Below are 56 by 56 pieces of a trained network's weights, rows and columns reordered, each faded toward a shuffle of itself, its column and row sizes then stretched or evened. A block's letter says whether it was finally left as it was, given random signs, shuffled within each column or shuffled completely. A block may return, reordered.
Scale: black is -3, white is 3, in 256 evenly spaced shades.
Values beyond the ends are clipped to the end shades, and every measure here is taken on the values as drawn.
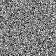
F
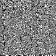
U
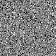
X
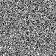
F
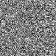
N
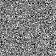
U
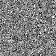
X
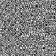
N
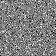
F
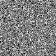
X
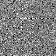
U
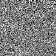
U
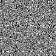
U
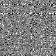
U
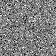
F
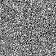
X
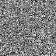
U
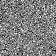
F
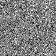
X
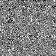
U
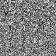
U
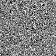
U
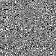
U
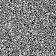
X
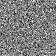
F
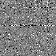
U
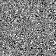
U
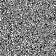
X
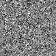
X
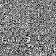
N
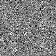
U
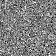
F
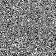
U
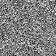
X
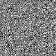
N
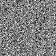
X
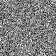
F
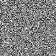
U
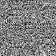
N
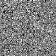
N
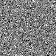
X
